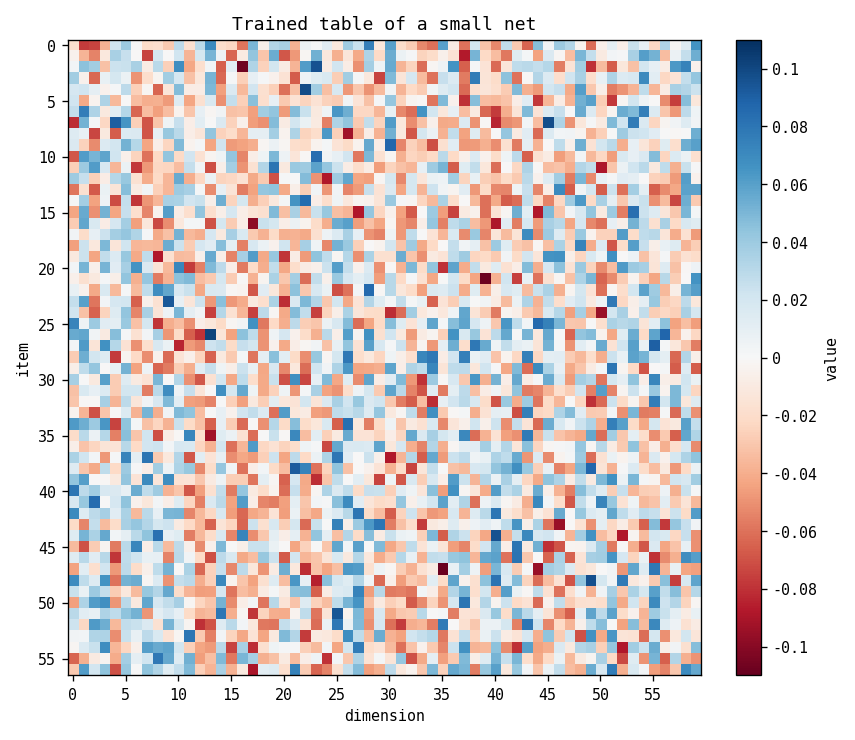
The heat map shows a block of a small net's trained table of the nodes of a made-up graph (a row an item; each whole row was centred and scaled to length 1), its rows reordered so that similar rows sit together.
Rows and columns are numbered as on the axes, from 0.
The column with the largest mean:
5
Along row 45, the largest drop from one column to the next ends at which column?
45
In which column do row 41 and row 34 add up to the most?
26
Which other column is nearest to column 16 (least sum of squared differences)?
31
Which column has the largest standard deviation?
40
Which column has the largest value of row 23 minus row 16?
9
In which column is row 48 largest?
49
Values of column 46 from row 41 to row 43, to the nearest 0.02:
-0.02 0.06 -0.1
